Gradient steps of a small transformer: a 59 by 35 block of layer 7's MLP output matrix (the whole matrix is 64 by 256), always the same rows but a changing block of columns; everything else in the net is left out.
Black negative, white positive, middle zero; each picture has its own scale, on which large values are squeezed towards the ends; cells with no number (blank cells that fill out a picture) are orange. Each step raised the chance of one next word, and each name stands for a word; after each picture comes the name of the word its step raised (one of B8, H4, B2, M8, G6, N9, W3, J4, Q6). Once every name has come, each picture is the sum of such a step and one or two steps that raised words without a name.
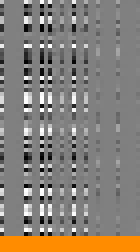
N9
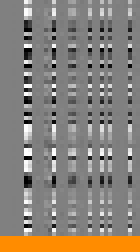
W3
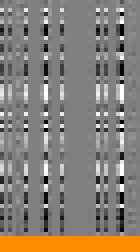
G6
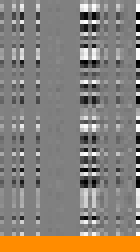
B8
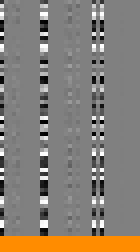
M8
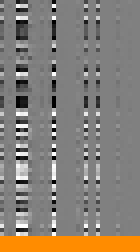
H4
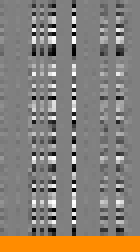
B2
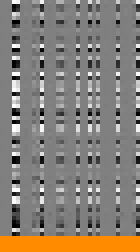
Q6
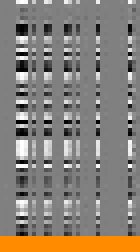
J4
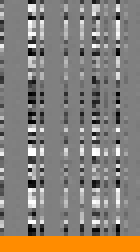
M8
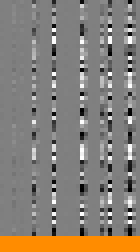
B2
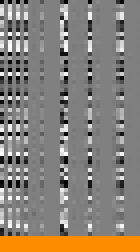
M8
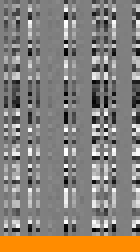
H4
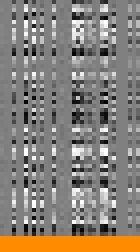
B2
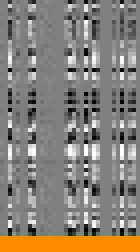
H4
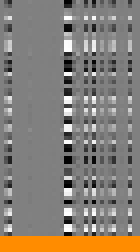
N9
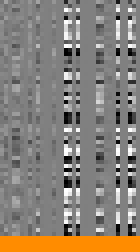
N9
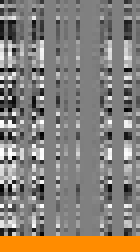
H4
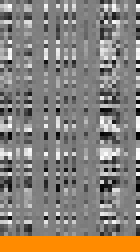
B8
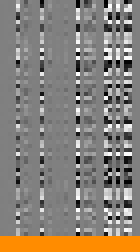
B8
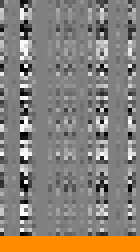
W3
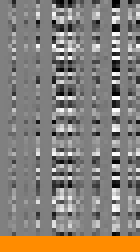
M8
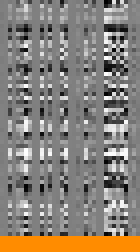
W3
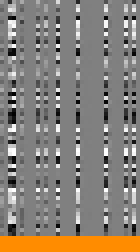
Q6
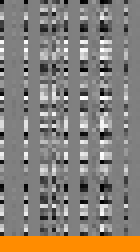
G6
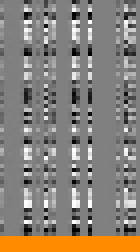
B2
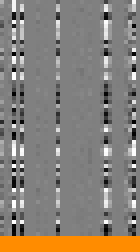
J4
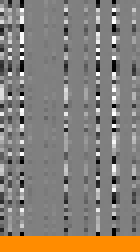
G6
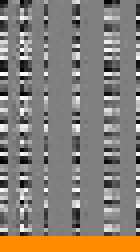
Q6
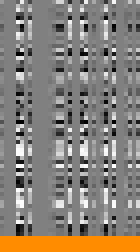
J4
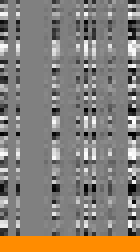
M8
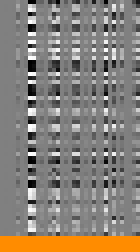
B8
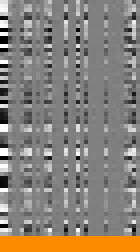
W3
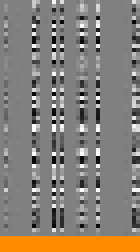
Q6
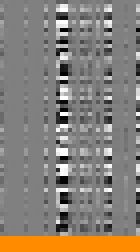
G6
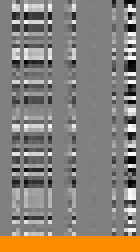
B8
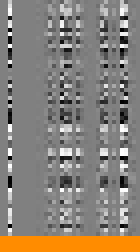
W3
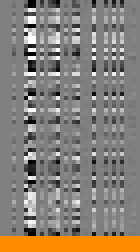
B2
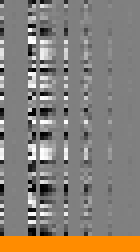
B2
